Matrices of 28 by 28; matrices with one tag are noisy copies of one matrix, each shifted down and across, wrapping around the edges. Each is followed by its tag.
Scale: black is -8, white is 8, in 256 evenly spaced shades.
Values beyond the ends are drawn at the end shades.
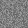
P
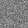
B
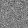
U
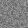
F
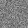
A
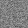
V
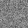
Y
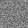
Y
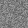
F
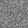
A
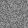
B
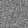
F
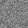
A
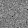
Y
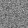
U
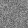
Y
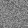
B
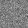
B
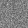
A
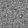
Y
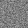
V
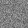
P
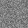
B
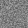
A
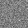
A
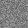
F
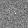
A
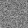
A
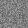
U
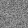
Y
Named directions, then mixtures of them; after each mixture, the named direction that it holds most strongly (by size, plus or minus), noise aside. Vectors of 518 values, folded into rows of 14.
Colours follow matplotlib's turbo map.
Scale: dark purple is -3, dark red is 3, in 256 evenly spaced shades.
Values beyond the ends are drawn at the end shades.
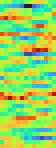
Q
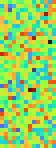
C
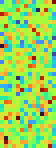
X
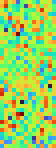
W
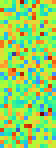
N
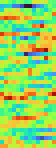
Q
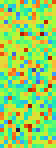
N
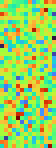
X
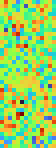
W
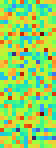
N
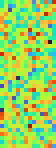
C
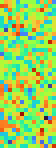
W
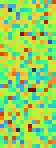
C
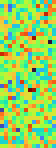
C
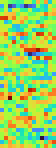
Q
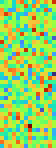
N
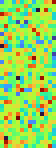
X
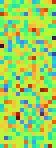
X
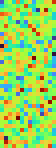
X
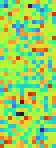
W
